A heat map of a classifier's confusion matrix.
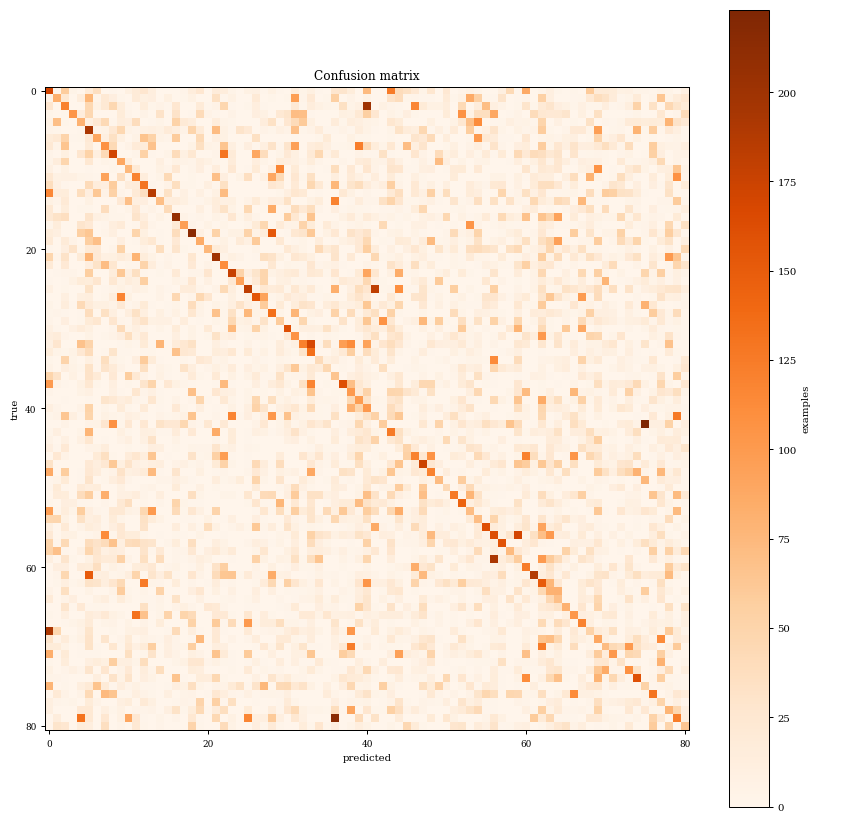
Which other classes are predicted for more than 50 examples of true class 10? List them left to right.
29, 69, 79
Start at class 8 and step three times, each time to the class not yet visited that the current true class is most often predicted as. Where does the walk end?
39
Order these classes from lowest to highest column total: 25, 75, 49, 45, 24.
24, 45, 49, 75, 25
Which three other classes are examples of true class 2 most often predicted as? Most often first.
40, 46, 55
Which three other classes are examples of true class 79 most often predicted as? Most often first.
36, 4, 25
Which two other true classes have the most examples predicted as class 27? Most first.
26, 75
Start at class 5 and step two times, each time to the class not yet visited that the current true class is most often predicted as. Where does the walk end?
77
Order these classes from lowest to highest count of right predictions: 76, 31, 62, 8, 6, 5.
6, 31, 76, 62, 8, 5
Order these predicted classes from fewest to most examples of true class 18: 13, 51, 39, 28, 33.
13, 39, 51, 33, 28
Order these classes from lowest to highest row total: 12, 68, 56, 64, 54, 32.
64, 54, 68, 12, 56, 32
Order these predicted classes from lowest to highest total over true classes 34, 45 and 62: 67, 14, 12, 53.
14, 53, 67, 12
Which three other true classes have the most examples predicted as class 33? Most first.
32, 37, 48
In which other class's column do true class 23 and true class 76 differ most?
66
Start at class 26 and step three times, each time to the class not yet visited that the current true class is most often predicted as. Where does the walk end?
75
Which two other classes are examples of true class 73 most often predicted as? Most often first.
70, 69
